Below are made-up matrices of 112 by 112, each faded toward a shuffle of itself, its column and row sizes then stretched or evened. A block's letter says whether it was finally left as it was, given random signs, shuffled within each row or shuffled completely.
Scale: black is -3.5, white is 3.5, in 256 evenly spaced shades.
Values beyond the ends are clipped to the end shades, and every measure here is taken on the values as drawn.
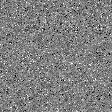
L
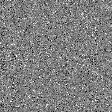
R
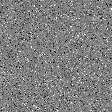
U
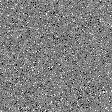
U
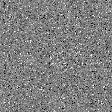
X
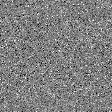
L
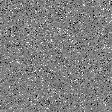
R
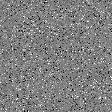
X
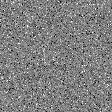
U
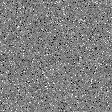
U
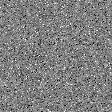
L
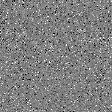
X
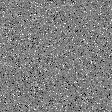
U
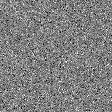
U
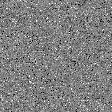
L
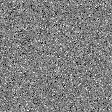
U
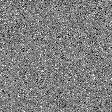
R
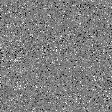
R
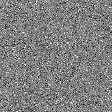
R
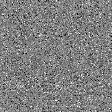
X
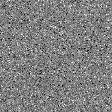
X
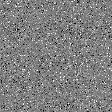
R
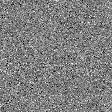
L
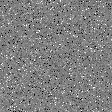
U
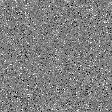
R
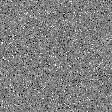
L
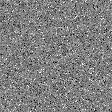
U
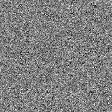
X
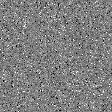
X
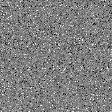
R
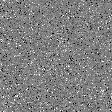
L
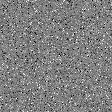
U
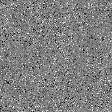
R
